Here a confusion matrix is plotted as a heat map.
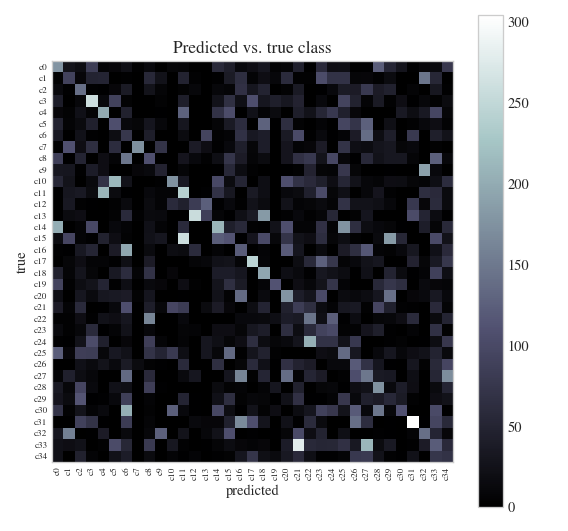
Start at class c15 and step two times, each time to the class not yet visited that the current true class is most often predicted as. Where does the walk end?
c4
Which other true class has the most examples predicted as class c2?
c29
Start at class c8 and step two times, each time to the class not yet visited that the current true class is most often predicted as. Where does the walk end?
c27
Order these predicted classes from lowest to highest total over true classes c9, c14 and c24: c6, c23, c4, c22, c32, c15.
c6, c4, c15, c23, c32, c22
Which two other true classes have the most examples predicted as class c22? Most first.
c24, c8
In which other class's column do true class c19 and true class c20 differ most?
c16
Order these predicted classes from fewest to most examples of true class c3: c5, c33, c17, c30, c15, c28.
c33, c30, c28, c15, c5, c17
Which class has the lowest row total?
c9
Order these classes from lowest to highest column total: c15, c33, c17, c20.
c17, c15, c20, c33
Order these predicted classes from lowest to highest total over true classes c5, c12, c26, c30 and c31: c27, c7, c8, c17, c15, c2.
c7, c8, c15, c2, c17, c27
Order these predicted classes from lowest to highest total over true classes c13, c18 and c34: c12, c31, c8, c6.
c8, c31, c6, c12
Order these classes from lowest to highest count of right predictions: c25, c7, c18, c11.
c25, c7, c18, c11
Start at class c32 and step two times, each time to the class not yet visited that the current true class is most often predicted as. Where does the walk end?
c23
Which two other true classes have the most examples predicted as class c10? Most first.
c30, c21
